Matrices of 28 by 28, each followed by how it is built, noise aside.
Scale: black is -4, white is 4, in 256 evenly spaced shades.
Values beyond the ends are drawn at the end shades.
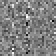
uneven columns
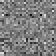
low rank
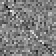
diagonal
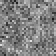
smooth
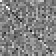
diagonal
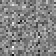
uneven columns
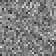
noise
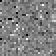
sparse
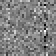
uneven columns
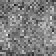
smooth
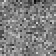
smooth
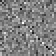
diagonal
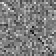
diagonal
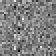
uneven columns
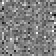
uneven columns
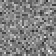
noise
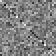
diagonal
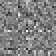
low rank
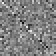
diagonal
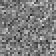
noise
